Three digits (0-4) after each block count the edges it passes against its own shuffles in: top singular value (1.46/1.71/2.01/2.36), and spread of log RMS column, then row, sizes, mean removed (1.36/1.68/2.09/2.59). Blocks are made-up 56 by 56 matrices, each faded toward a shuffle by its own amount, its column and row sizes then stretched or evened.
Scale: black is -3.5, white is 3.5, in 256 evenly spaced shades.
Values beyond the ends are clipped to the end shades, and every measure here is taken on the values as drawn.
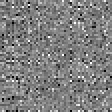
3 3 2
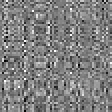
4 4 0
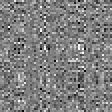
4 4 0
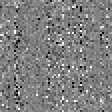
0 4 0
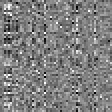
4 4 0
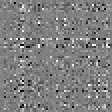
2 4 4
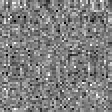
3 0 1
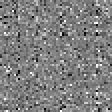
2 3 1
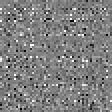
2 3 4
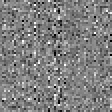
1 4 1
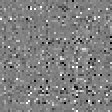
1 2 3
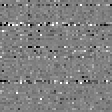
1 0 4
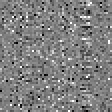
2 2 1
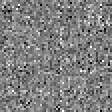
1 2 1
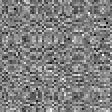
4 1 0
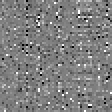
2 2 0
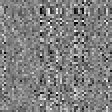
4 4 1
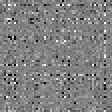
3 3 4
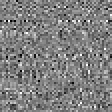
3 1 3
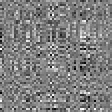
4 4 3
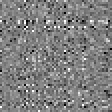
4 3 3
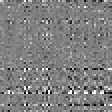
4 3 4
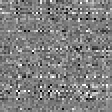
3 2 4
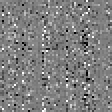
0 4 0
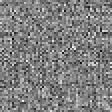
3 0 1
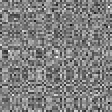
4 1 3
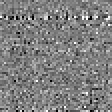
2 1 3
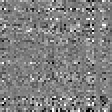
2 3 4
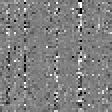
2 4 2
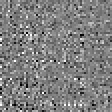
2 3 3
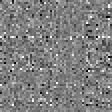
2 3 2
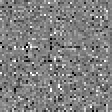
1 3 3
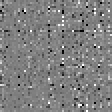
1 4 2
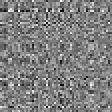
4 3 3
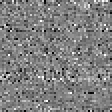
0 0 4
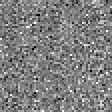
2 0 0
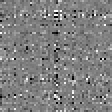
1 3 4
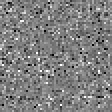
0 0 1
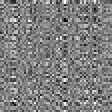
4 4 2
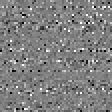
0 0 4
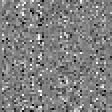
0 4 0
